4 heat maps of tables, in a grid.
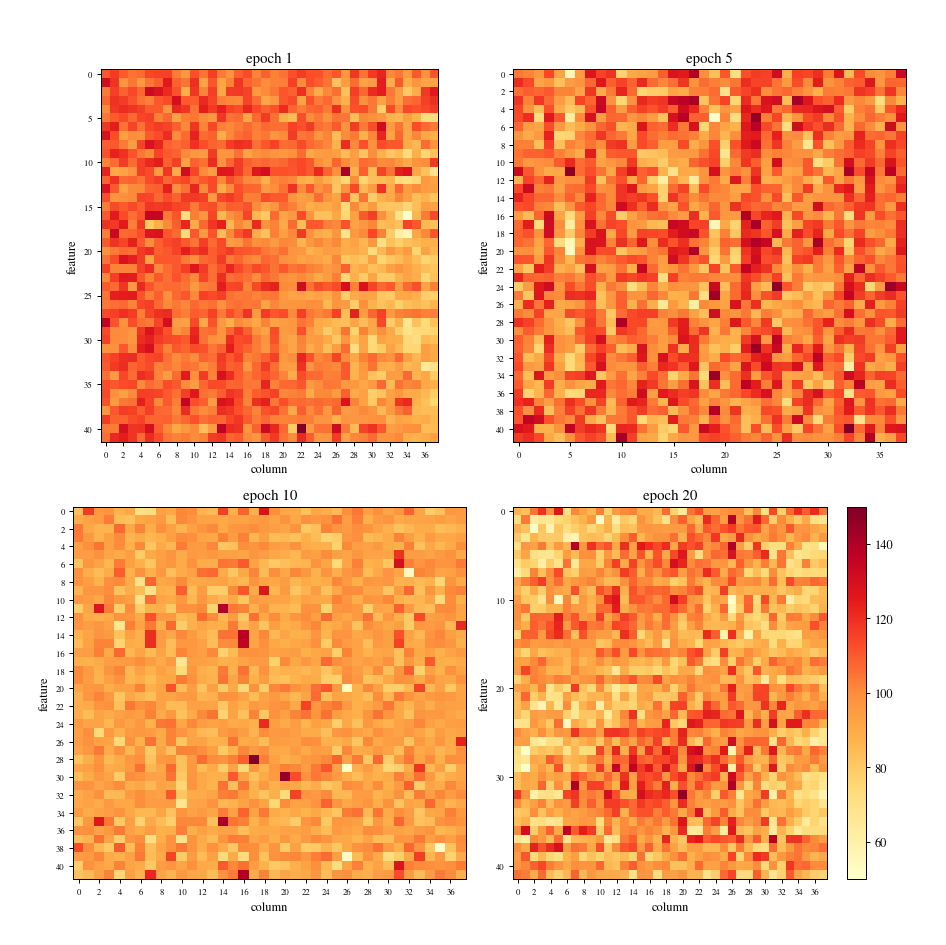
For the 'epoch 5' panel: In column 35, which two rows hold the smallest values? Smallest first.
3, 4
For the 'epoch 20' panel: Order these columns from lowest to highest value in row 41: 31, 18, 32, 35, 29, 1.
31, 32, 35, 18, 1, 29
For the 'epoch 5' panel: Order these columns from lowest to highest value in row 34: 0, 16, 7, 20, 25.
16, 20, 0, 25, 7
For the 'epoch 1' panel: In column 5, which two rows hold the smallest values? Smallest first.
17, 21
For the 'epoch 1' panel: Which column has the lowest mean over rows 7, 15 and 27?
27
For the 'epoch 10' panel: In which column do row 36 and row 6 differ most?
31
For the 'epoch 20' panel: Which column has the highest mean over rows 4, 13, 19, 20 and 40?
7
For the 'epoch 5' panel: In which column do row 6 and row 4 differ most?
26
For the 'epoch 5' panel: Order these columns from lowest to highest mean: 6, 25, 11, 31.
6, 11, 31, 25
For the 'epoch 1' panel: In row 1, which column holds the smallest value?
26
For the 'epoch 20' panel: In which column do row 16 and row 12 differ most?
5
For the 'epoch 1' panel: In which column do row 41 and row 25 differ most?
22
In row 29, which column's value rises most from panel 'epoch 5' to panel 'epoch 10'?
9
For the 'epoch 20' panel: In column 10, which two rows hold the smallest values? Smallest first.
1, 22
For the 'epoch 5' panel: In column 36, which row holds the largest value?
24
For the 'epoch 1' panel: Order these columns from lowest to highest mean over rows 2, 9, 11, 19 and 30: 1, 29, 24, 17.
29, 24, 17, 1
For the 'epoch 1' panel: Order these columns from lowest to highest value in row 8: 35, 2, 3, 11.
35, 3, 2, 11
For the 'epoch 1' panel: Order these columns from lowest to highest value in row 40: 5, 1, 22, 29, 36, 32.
36, 32, 1, 29, 5, 22
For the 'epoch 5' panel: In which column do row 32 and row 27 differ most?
32
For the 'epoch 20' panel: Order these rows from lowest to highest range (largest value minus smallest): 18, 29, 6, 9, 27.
9, 18, 6, 27, 29
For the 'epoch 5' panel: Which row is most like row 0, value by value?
20
